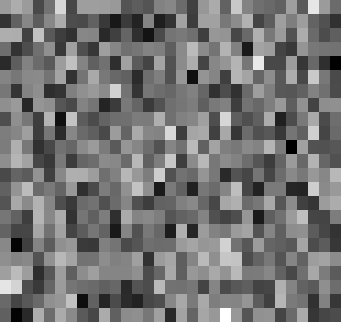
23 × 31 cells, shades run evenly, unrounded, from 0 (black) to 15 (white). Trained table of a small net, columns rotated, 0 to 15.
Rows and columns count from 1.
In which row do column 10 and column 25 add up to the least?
22
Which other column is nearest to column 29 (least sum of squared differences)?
3
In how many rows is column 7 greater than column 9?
11
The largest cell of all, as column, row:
21, 23
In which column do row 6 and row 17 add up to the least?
18
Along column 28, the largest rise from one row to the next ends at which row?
16
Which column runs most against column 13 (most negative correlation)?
17
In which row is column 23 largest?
2
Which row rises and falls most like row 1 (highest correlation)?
6
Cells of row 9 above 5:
22
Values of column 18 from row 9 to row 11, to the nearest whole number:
8 10 11
